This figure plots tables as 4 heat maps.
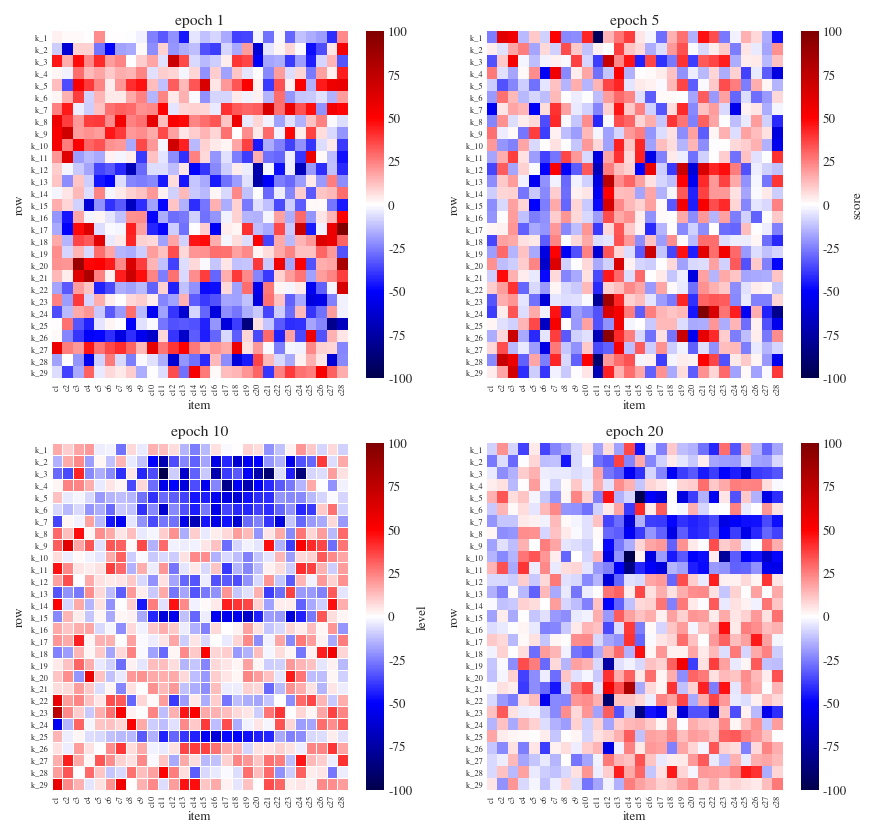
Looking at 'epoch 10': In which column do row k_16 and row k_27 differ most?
c28
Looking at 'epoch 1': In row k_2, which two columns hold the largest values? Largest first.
c28, c19
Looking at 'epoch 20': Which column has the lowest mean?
c12
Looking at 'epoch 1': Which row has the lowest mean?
k_25
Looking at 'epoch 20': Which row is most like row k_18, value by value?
k_6
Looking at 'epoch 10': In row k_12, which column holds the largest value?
c2
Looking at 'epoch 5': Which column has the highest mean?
c13
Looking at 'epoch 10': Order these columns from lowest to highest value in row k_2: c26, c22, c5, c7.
c22, c5, c7, c26
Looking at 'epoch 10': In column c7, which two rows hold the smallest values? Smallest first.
k_7, k_3
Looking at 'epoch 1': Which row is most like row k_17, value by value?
k_16
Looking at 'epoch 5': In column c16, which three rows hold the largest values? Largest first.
k_19, k_12, k_3
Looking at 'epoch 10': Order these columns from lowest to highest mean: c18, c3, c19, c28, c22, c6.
c18, c19, c22, c6, c28, c3
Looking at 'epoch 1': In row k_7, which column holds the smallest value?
c26
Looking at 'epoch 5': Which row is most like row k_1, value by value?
k_28
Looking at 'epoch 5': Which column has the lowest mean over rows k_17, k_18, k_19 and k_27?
c6
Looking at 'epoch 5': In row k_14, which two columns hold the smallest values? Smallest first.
c11, c20
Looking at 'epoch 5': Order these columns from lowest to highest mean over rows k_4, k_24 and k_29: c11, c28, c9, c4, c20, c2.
c11, c28, c20, c4, c9, c2
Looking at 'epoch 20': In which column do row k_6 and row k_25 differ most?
c14
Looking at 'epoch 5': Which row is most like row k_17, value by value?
k_22
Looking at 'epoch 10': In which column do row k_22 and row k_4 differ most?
c11
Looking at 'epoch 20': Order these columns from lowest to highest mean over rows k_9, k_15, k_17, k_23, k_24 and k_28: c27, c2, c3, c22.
c3, c27, c22, c2
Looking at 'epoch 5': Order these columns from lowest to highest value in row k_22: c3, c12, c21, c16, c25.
c16, c25, c12, c21, c3
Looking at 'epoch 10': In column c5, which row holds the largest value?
k_27
